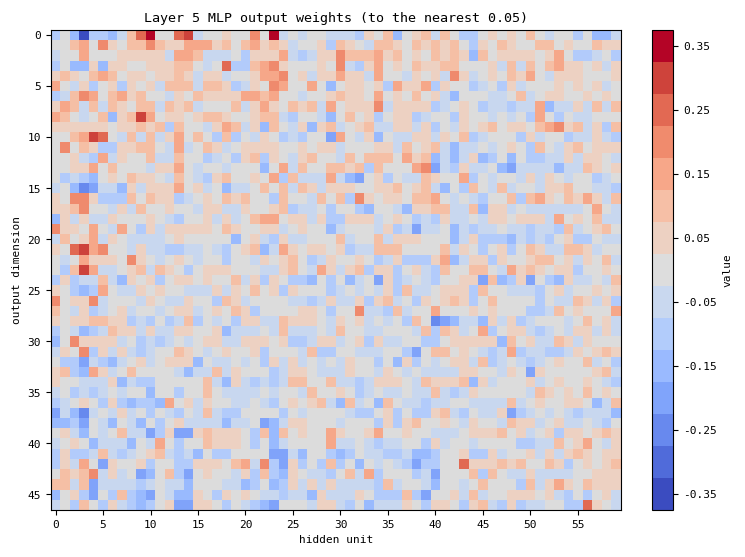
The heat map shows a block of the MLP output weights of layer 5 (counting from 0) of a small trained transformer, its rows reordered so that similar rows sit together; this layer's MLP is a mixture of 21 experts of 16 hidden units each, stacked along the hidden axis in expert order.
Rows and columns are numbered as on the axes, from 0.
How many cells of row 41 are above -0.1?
39
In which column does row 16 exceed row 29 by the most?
3
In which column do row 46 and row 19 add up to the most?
56
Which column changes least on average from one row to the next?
28
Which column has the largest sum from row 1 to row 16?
13
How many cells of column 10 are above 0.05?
8
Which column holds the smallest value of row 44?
4
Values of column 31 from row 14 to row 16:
-0.15 0.05 -0.1
